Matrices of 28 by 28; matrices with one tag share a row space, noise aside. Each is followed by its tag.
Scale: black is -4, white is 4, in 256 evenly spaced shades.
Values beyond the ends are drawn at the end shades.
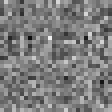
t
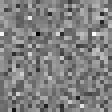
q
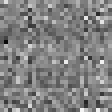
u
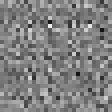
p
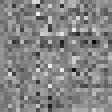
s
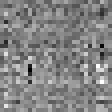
u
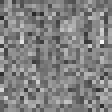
t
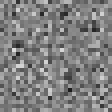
q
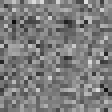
t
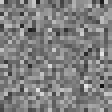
t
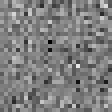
p
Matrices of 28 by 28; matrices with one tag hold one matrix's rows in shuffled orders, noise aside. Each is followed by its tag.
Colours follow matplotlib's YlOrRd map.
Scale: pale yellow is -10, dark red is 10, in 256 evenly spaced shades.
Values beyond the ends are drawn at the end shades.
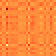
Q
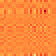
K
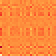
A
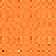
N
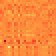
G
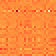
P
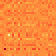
G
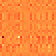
N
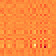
K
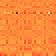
P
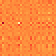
N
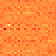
G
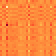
Q
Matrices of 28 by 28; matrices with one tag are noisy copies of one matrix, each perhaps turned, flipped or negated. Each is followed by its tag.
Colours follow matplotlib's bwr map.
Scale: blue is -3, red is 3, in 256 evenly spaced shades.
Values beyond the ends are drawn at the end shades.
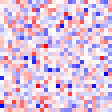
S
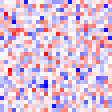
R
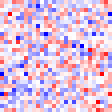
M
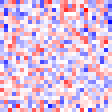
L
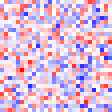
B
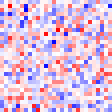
M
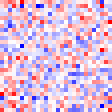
L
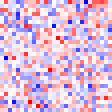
S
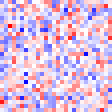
B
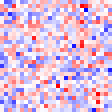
B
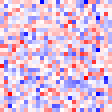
R
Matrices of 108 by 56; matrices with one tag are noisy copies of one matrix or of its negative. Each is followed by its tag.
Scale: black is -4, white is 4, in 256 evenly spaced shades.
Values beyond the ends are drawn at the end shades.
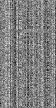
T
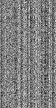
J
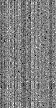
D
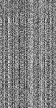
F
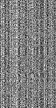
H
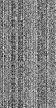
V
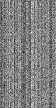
D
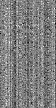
T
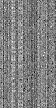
V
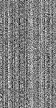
F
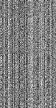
F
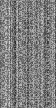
T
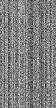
F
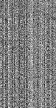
F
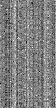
T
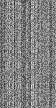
D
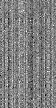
F
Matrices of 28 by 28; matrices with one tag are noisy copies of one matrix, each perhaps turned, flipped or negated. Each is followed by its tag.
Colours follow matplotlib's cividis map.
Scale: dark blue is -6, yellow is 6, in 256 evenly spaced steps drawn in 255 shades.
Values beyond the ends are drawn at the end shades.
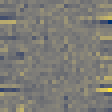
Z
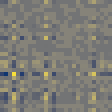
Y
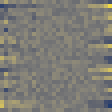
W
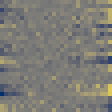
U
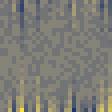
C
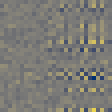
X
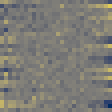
W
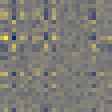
Y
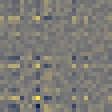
Y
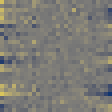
U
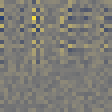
X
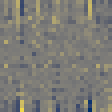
Z
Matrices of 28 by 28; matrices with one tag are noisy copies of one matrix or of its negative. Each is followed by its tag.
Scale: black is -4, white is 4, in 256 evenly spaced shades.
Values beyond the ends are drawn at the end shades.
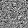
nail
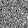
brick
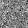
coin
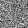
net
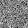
brick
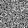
net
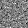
nail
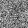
net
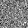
brick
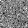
brick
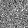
net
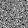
net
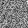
coin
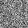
coin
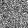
coin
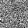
net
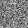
nail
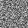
nail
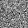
nail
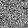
brick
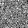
coin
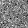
coin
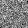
coin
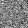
coin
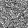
nail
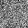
coin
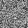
brick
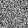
brick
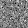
nail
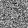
nail
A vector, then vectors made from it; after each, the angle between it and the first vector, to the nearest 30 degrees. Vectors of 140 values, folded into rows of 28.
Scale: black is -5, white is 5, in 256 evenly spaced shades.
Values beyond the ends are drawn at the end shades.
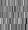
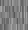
90 degrees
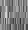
90 degrees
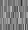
60 degrees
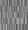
90 degrees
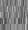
150 degrees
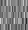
30 degrees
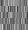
90 degrees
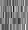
120 degrees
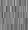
60 degrees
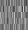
90 degrees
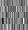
90 degrees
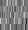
30 degrees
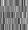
90 degrees
